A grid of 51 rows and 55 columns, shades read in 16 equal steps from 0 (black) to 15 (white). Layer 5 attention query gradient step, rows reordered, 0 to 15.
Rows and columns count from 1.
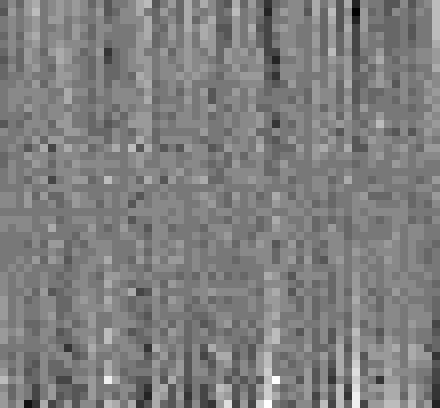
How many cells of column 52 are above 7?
22
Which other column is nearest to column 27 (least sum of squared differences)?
46
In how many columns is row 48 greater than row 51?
22
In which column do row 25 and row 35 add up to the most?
35
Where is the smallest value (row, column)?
2, 45
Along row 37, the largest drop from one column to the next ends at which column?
18
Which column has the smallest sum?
27
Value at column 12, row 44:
10
